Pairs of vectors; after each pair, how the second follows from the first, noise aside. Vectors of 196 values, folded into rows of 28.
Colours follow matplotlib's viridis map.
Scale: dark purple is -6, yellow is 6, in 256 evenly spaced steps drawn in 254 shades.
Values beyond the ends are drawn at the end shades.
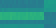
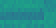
negated, shrunk.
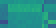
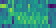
reversed, scaled up.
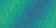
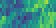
wrapped around, negated, scaled up.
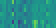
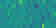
reversed, partly zeroed.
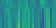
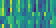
wrapped around, negated, scaled up.
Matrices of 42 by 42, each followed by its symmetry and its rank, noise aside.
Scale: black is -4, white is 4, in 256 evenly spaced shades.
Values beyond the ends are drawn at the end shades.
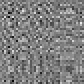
no symmetry, rank four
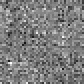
no symmetry, rank eight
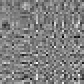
antisymmetric, rank four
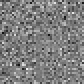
no symmetry, rank eight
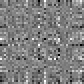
antisymmetric, rank four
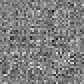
no symmetry, rank six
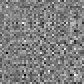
no symmetry, rank six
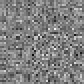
no symmetry, rank six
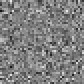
antisymmetric, rank eight
